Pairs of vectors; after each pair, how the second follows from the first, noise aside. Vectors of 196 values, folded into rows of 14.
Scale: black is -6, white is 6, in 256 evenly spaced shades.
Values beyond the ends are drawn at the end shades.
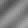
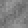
wrapped around, negated, shrunk.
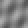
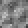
wrapped around.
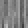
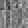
wrapped around.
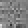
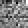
reversed, scaled up.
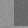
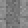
wrapped around, negated, shrunk.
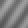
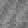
wrapped around, negated, shrunk.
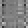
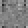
partly zeroed.
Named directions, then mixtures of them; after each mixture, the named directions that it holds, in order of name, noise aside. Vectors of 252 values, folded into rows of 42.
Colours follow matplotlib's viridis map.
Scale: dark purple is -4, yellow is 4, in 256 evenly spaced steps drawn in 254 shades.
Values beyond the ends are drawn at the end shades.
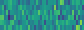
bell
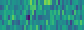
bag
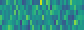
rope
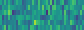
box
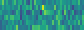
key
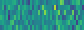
bell, key.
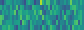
key, rope.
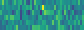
key.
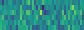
key.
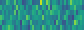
rope.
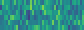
bag, key.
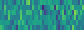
bell, key.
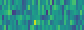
box.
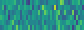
bell, key.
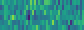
bag, key.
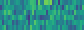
bag, box.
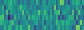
bell.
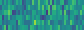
box.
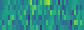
bag, rope.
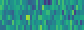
bag, key.
